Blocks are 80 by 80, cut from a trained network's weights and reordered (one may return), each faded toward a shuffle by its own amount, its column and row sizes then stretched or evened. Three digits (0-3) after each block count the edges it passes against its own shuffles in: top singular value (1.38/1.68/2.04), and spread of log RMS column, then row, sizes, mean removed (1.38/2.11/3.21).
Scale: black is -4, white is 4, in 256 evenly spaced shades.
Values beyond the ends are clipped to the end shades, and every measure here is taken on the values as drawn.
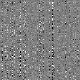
2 3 1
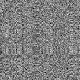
3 1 0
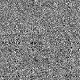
1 1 1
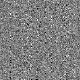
1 2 0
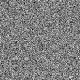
2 0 0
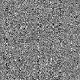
2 2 0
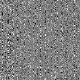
0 3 0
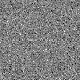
2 0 0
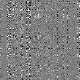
1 3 2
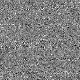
0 0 2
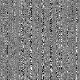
1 3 0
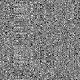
3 1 1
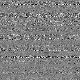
1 0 3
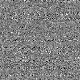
1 0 2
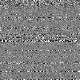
0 0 3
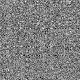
1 0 1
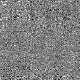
2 0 2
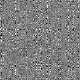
3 3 1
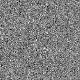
1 1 0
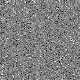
1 1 0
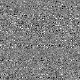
0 1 2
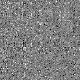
2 1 0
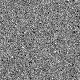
1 0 0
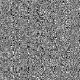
2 2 0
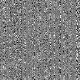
0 3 0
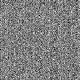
2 1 0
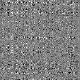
2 2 2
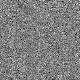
0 1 0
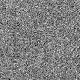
2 0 0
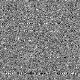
2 0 2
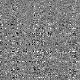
2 2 2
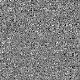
0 1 2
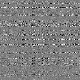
3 1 3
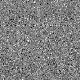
1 0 1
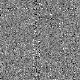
0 2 1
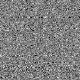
1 0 2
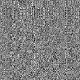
3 2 0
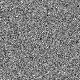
1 0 0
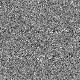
0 0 1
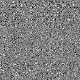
1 1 2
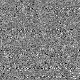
0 0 2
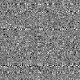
3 1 2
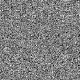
2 0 1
